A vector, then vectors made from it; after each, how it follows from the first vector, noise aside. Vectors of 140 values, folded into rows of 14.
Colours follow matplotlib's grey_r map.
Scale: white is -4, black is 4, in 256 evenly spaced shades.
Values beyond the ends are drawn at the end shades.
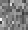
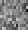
reversed, negated.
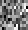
reversed, scaled up.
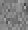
wrapped around, negated, shrunk.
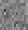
wrapped around, negated, shrunk.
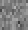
wrapped around, negated, shrunk.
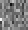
sign-scrambled.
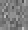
wrapped around, shrunk.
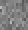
wrapped around, shrunk.
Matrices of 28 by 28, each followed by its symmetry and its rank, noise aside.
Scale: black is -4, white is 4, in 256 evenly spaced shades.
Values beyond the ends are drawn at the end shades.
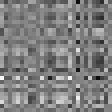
antisymmetric, rank two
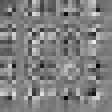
symmetric, rank two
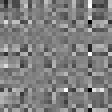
no symmetry, rank two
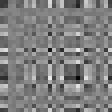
symmetric, rank one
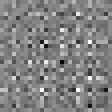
symmetric, rank three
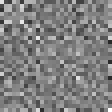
symmetric, rank three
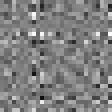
no symmetry, rank three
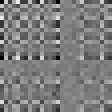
symmetric, rank one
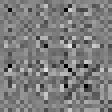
symmetric, rank three
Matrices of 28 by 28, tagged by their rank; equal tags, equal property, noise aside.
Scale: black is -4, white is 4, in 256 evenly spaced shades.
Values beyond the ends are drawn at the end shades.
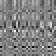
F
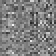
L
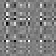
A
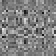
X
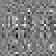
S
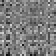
S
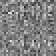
S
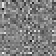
L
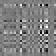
A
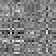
X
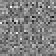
L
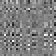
F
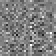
S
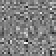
L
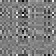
F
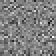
L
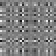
A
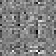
S
